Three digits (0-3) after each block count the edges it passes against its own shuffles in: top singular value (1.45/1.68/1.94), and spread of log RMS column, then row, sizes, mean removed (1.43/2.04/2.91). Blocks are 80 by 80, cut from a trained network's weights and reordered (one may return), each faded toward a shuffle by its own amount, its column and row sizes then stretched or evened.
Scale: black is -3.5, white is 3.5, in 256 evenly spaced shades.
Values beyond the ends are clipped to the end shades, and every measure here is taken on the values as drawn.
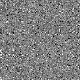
2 1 1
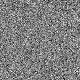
1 0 0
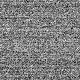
2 0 0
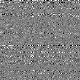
3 1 3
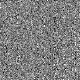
0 2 0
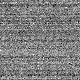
3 0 1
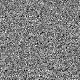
1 0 1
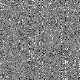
2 2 0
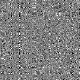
3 2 2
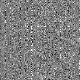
0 3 0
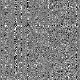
1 3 1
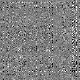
1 3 2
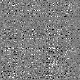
1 2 3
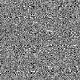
2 1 2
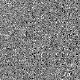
0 2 1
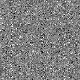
2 1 2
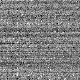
3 1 1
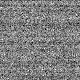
1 0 0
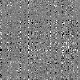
2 3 2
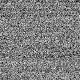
0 0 1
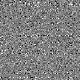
2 1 2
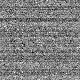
3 0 0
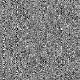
2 2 0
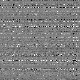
2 1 3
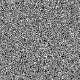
2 1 1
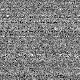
1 0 2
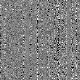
1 3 1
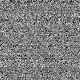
0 0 2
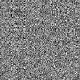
3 2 0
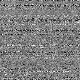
1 0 3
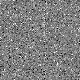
0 1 0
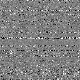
1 0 3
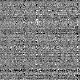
3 2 2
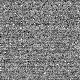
1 0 0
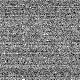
2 0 1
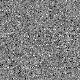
0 0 1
